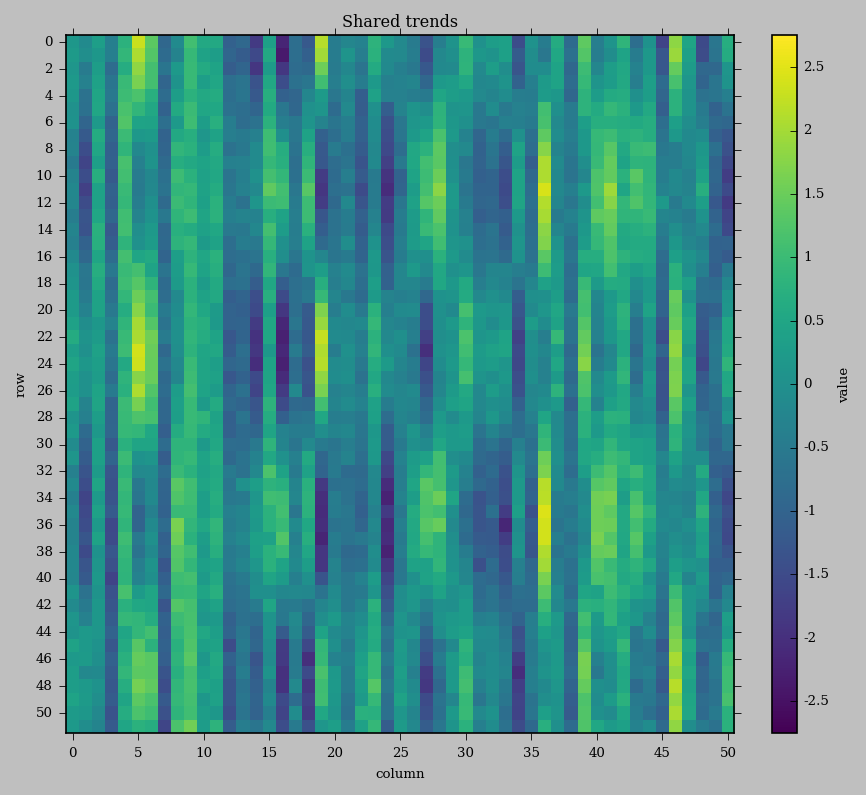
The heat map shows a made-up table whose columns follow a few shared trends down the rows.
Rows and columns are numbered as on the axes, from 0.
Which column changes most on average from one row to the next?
19
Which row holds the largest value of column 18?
11
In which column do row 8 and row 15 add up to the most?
36
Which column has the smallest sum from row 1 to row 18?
24
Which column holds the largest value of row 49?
46
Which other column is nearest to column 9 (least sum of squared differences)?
4
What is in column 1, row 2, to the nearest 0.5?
-0.5
